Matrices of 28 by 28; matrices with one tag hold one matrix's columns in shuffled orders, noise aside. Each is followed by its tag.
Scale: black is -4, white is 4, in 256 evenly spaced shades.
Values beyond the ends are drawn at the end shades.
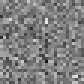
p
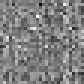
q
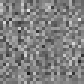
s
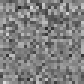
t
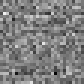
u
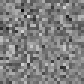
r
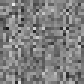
q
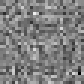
u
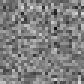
t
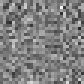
t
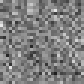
s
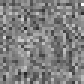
q
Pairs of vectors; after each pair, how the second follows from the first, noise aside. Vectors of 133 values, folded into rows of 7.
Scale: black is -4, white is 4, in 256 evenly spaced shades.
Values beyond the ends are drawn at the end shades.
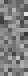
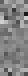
negated, partly zeroed.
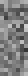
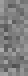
reversed, shrunk.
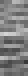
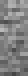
wrapped around, negated, shrunk.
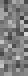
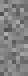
wrapped around, shrunk.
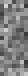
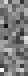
shuffled.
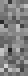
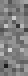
negated, partly zeroed.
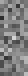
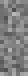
wrapped around, negated, shrunk.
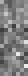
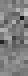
wrapped around, negated, partly zeroed.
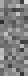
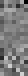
negated, partly zeroed.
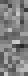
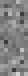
wrapped around, negated, partly zeroed.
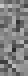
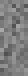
reversed, shrunk.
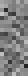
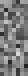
sign-scrambled.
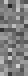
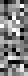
wrapped around, scaled up.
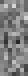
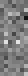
negated, partly zeroed.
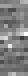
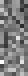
shuffled.
